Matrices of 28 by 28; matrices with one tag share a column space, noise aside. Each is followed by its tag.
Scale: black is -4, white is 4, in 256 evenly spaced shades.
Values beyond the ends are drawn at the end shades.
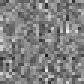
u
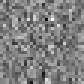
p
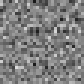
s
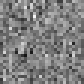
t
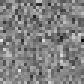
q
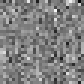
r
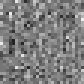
t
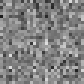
t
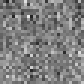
t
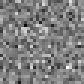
s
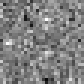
p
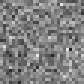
q
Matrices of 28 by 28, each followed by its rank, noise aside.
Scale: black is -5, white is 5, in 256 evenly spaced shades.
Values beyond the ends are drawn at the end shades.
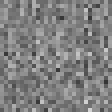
six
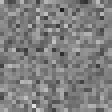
eight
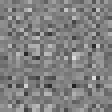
three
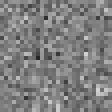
eight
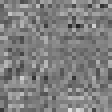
four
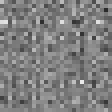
four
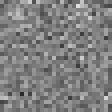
eight
